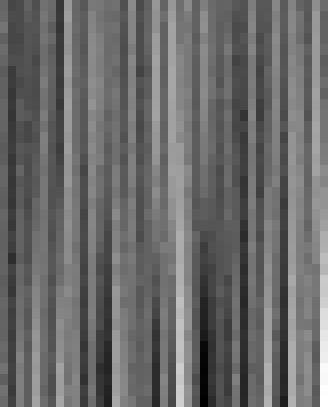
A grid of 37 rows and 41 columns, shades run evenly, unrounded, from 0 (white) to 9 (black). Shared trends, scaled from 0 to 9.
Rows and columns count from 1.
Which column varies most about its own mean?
41
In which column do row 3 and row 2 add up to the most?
8
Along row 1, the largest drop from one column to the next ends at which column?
9
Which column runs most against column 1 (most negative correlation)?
6
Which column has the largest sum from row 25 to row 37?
26
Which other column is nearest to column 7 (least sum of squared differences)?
28
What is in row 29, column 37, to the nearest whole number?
3
